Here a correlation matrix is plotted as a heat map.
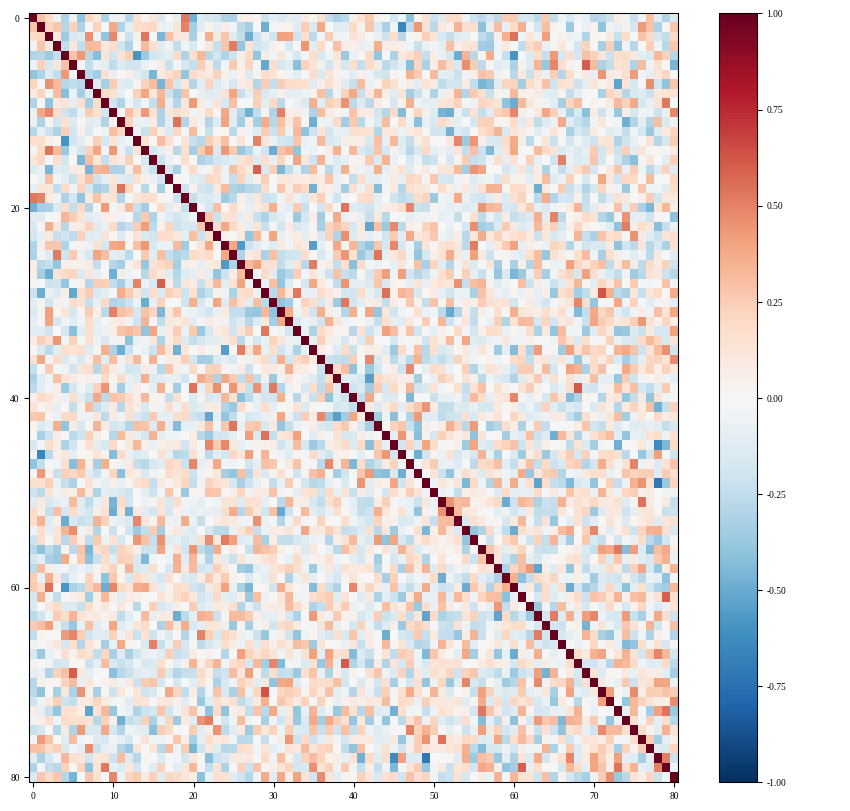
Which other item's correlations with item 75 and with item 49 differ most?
79
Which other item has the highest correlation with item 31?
10
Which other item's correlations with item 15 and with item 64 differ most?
66
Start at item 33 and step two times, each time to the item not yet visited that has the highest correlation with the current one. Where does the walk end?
71
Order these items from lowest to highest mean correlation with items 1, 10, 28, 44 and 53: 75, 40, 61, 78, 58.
78, 75, 40, 58, 61
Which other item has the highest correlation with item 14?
2
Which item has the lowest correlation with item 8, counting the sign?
4
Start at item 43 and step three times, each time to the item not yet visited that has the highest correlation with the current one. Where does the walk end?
34
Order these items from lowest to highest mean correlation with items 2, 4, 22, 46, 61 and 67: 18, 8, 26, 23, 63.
8, 18, 23, 26, 63
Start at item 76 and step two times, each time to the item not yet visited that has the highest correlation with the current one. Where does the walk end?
52
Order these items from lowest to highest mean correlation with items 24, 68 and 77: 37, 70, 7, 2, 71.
70, 71, 7, 2, 37
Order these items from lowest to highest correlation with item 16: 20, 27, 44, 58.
44, 58, 27, 20
